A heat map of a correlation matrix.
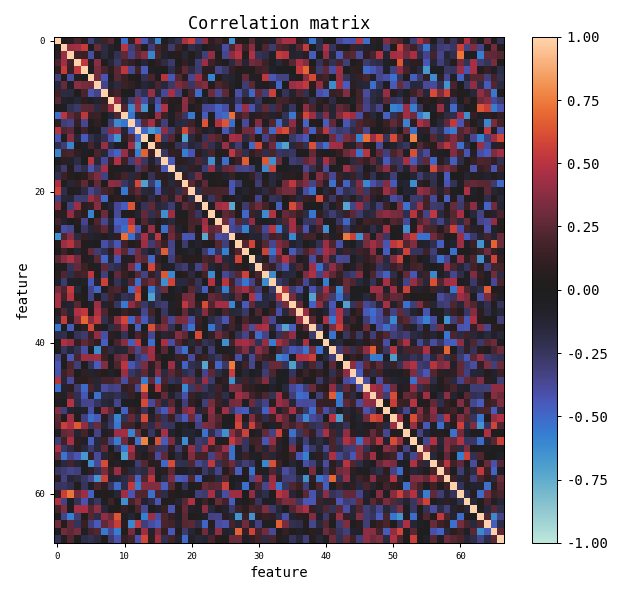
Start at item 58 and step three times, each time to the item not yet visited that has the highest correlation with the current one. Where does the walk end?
50
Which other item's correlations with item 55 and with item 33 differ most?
60
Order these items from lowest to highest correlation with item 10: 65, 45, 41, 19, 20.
20, 45, 19, 41, 65
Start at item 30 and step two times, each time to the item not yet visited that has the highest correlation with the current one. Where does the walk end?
38
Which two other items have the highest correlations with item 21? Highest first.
39, 5
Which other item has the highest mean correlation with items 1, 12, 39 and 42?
37
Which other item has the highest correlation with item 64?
33
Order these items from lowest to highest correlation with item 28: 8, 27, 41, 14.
14, 8, 27, 41
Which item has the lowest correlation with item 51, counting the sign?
63
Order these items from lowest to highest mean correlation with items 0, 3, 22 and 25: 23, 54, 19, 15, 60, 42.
15, 60, 42, 23, 19, 54
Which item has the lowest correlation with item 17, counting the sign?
31
